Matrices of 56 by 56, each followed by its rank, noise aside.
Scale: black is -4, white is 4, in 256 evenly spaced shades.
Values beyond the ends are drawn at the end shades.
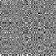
four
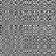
three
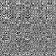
five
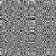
three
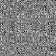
six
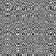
two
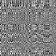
three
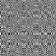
two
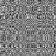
four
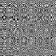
four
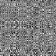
six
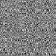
five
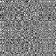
five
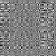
three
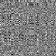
five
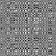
two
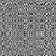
three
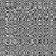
three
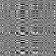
two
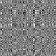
four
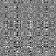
four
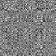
six
